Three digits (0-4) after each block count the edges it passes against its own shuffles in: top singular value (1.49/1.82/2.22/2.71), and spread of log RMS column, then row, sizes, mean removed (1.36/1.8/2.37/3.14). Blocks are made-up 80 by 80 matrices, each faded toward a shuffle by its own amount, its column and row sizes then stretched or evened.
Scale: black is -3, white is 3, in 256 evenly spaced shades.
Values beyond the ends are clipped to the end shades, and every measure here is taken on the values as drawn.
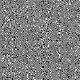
1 3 0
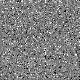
1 1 1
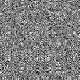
3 1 1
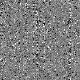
1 3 1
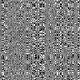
4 4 1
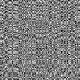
4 2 0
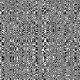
4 4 3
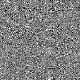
2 1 2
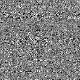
0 1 3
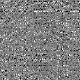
2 2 3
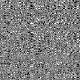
3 1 3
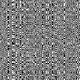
4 4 2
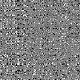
3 2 3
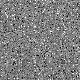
0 1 0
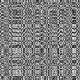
4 4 1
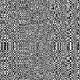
4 4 0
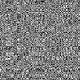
3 2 2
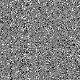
0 3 1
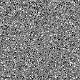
0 1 2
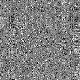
2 1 0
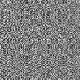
3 2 1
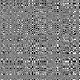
4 4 4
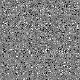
0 2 2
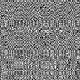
4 0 0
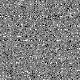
0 1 3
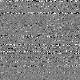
0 0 4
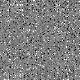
1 2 1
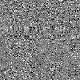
2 1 1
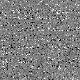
0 1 3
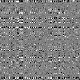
4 3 4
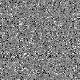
1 0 2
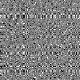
4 2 3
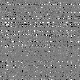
0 2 4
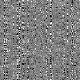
3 4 0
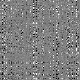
2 4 2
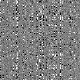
2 4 2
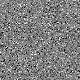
1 0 1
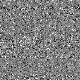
0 0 3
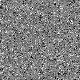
0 2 0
